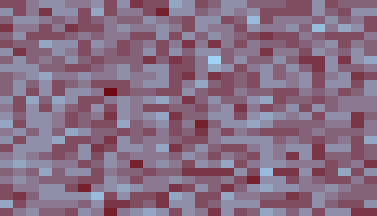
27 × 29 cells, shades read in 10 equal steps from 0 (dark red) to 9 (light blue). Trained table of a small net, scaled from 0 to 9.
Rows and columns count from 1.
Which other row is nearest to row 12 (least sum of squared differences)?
17
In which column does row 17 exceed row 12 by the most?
9
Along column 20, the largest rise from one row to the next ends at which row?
24
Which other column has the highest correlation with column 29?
19
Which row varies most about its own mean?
22
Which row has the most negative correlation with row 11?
2
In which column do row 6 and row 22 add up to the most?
4
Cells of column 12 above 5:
7
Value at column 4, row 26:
5
